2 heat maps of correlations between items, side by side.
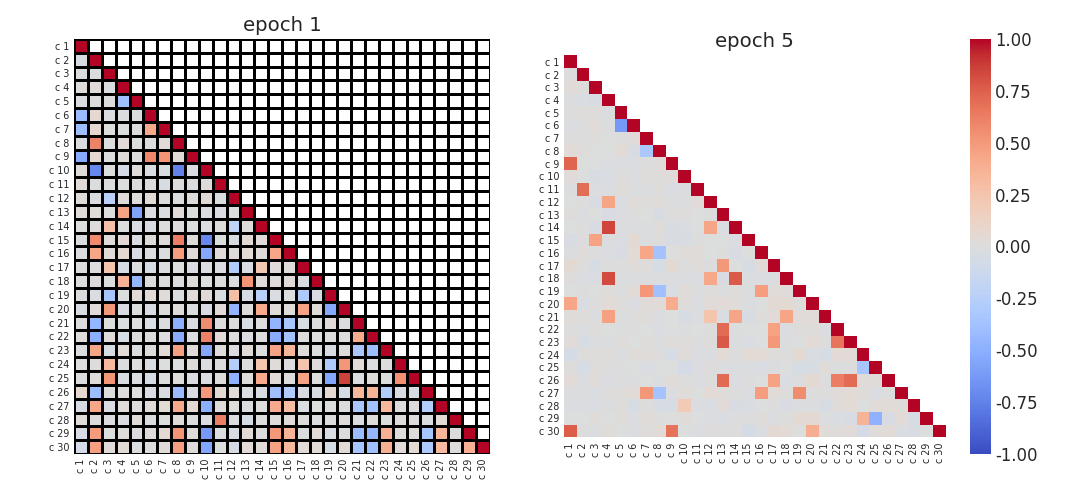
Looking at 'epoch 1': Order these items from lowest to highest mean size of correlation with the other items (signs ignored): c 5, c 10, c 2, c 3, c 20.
c 5, c 3, c 20, c 2, c 10
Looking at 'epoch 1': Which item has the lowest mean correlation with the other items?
c 10
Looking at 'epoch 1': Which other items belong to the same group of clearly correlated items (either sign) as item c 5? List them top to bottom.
c 4, c 13, c 18
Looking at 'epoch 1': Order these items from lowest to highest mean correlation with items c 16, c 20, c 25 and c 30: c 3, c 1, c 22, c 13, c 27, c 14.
c 22, c 1, c 13, c 27, c 14, c 3
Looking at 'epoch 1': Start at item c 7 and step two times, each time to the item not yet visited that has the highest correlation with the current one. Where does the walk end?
c 6
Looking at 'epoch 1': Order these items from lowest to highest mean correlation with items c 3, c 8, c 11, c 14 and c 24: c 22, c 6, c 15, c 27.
c 22, c 6, c 27, c 15
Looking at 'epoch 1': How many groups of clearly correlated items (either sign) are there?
5
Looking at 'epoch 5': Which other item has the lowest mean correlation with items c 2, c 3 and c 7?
c 8
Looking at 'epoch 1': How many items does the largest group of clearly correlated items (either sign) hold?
12
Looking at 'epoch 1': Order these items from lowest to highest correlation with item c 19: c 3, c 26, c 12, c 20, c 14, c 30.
c 20, c 3, c 14, c 30, c 26, c 12
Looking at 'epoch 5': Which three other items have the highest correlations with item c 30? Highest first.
c 1, c 9, c 20
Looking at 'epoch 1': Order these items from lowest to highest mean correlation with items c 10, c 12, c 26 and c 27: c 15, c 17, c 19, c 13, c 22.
c 15, c 17, c 13, c 19, c 22
